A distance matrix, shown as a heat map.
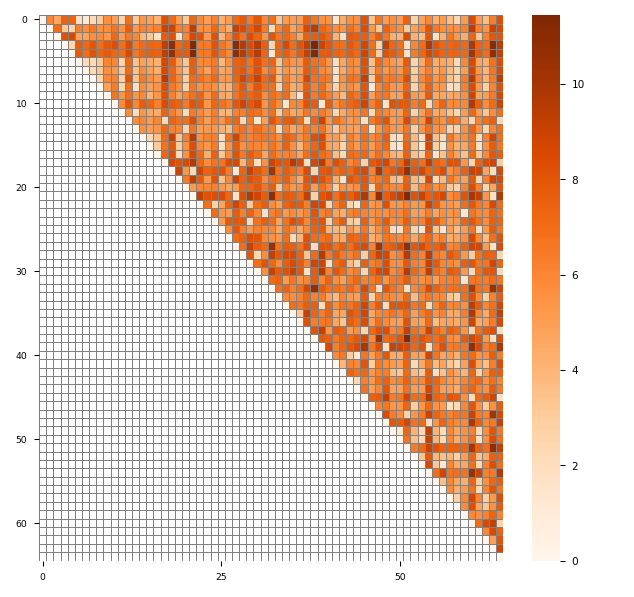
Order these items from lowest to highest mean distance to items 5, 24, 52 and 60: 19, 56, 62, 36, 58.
58, 56, 62, 19, 36
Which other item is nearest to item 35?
26
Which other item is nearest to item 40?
44
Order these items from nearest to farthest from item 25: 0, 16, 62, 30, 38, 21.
16, 0, 62, 30, 38, 21
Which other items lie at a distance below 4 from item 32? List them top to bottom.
1, 3, 4, 47, 51
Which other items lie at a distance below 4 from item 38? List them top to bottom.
18, 21, 27, 63
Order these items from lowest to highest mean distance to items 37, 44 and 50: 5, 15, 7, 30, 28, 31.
15, 30, 28, 5, 31, 7
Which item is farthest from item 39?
60
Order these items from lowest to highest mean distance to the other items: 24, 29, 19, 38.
19, 24, 29, 38
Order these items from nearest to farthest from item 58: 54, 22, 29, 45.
22, 29, 54, 45
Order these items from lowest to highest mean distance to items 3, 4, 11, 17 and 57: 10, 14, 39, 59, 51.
51, 59, 14, 10, 39
